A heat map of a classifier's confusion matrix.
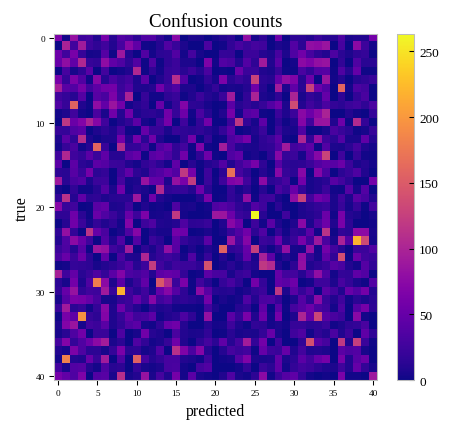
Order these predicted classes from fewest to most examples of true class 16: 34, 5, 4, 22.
5, 34, 4, 22
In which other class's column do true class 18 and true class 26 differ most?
36
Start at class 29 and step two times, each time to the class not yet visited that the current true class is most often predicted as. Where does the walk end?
25
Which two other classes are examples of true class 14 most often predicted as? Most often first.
34, 1
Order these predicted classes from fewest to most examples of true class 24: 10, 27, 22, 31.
27, 10, 31, 22
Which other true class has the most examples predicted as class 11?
26
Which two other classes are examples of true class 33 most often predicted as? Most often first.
3, 31
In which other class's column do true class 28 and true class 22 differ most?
0
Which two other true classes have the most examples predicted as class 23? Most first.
10, 17
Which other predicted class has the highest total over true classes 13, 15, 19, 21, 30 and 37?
8
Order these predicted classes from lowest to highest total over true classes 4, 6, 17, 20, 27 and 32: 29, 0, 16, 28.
29, 16, 28, 0
